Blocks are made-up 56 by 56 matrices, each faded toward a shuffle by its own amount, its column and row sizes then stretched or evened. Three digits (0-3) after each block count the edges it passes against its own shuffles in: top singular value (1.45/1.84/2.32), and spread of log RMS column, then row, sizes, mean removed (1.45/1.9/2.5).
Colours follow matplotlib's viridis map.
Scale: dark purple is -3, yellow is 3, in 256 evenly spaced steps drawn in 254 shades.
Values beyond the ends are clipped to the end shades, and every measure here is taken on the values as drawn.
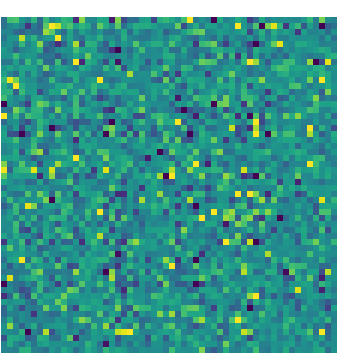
0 1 1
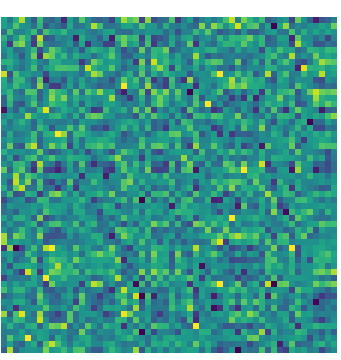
3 1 1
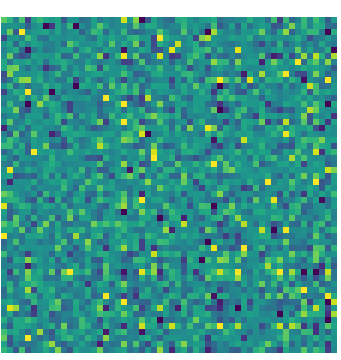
2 2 0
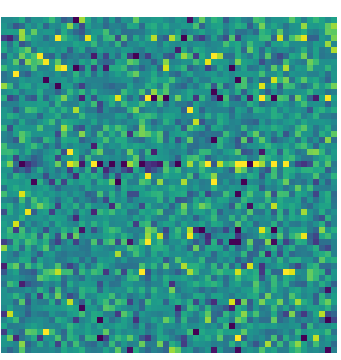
1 0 2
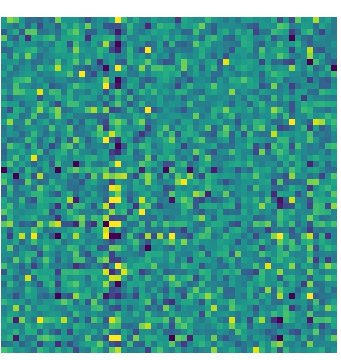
2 2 1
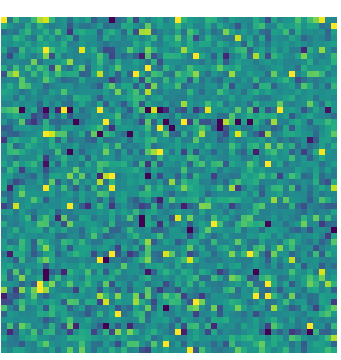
0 1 2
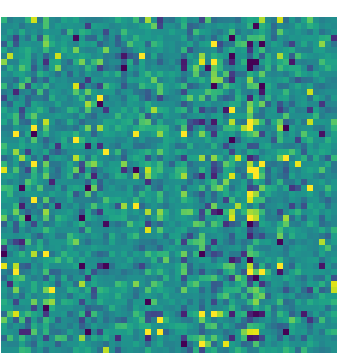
2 3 1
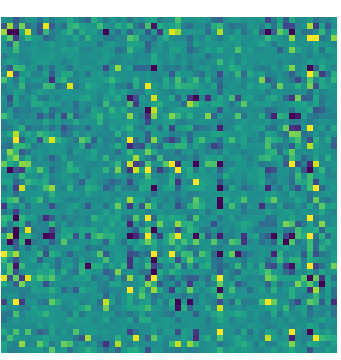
1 3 3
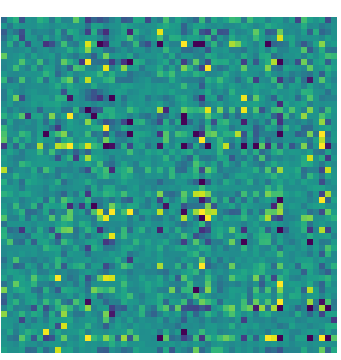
2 3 3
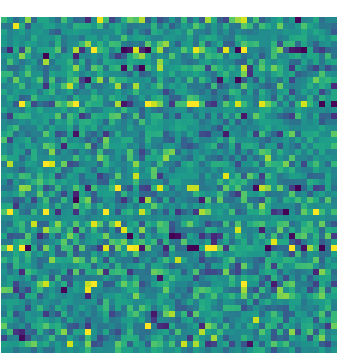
1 0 3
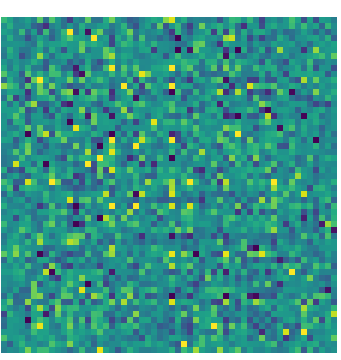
2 2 0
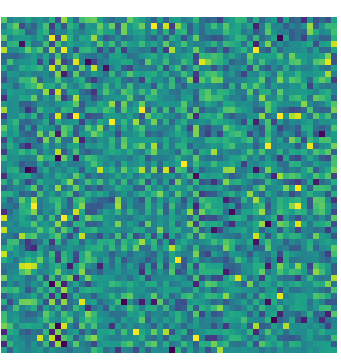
3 2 0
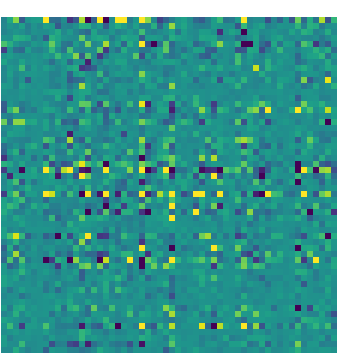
1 3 3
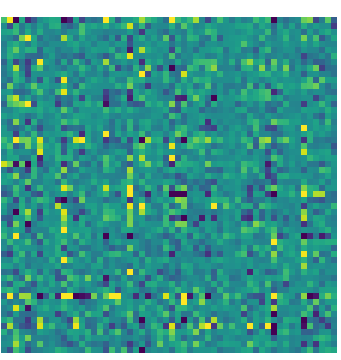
1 3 2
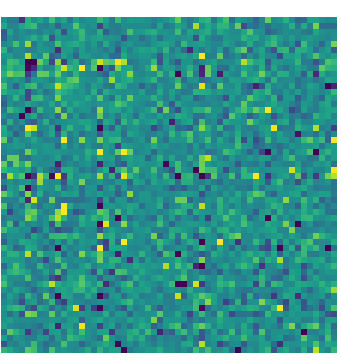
1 2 1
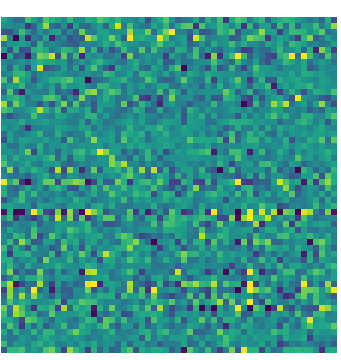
1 0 3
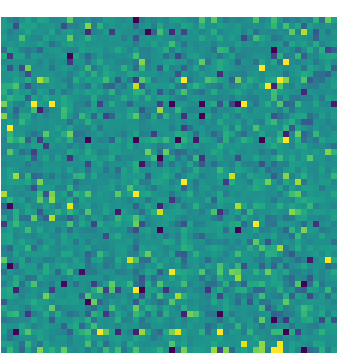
0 1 1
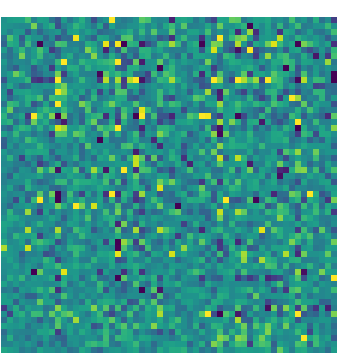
2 2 2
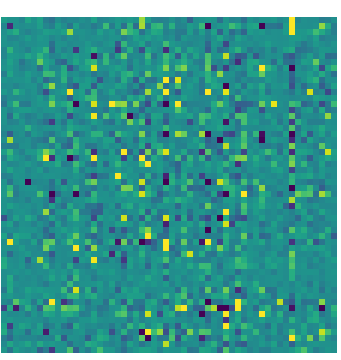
1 3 2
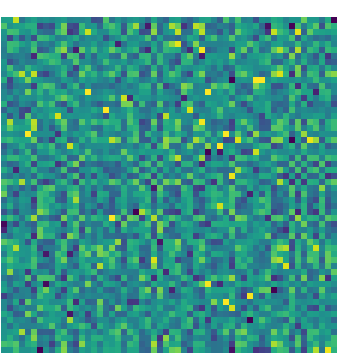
3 0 1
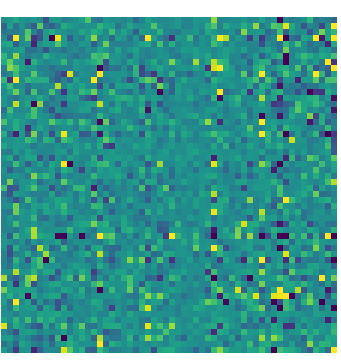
0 3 2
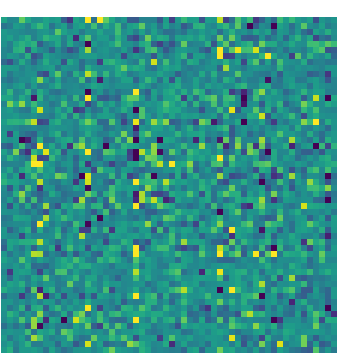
0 2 2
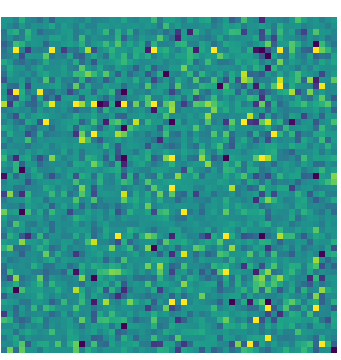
0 2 2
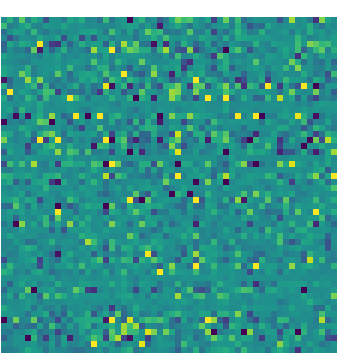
1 1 3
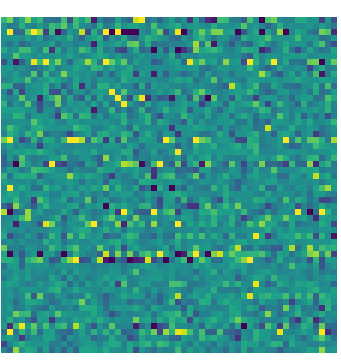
0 0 3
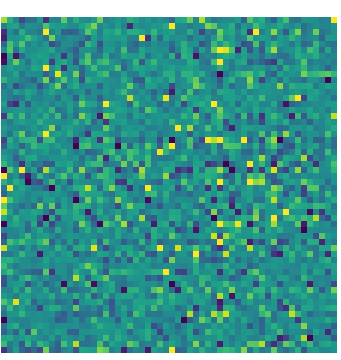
1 1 1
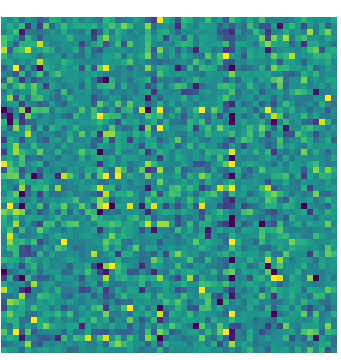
1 3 1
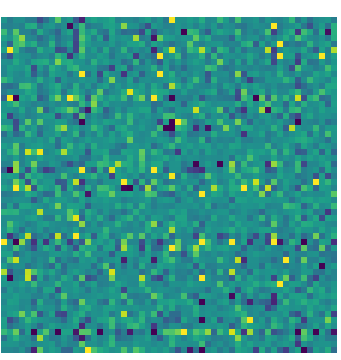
1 1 2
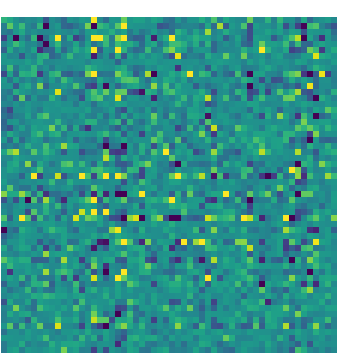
1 2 3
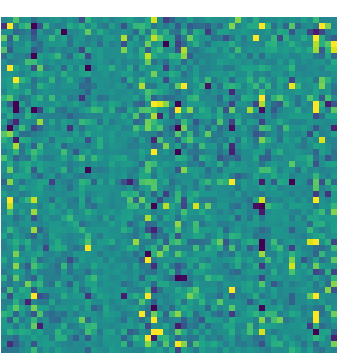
0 3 1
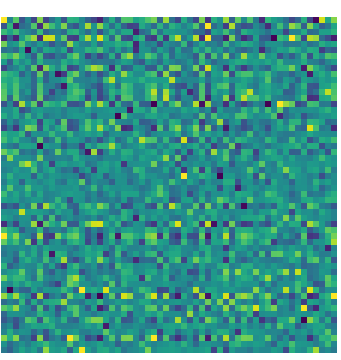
3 1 3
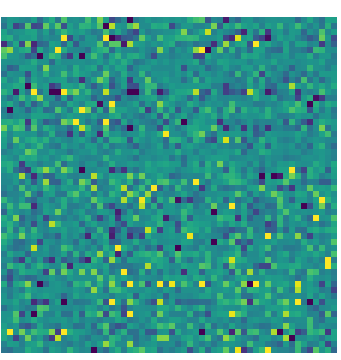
1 0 2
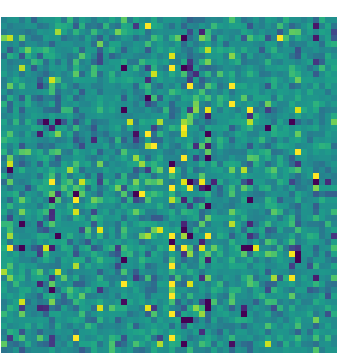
0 3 1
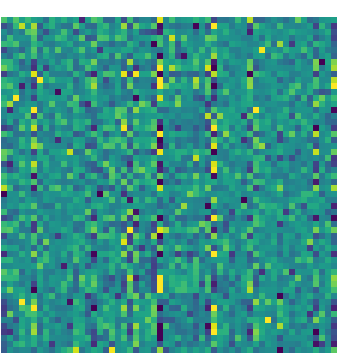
3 3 0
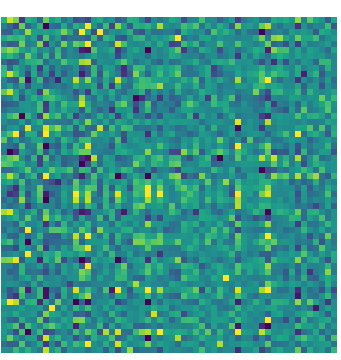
3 3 1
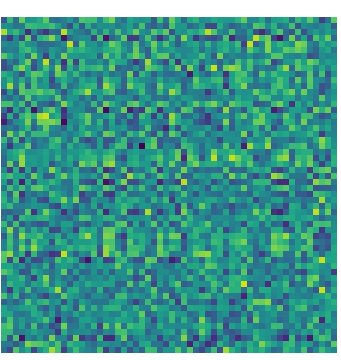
3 1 2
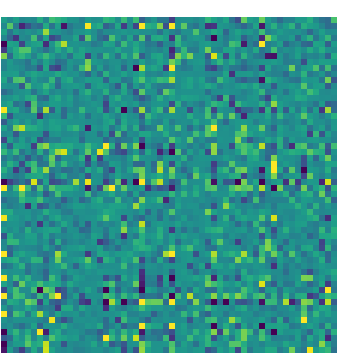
2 3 2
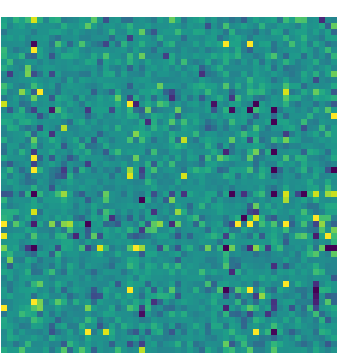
0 2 2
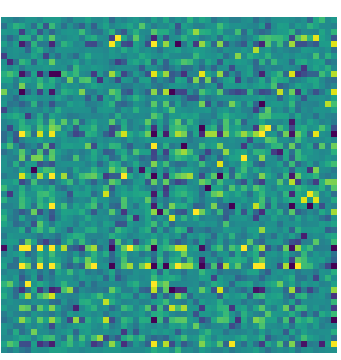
3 2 3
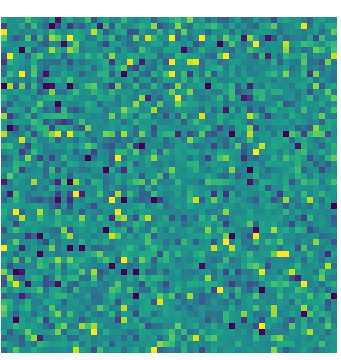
1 0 1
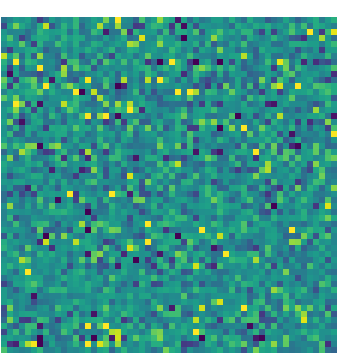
0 0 1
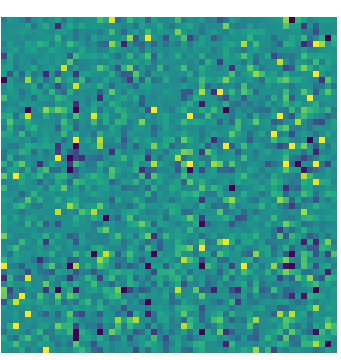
0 2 1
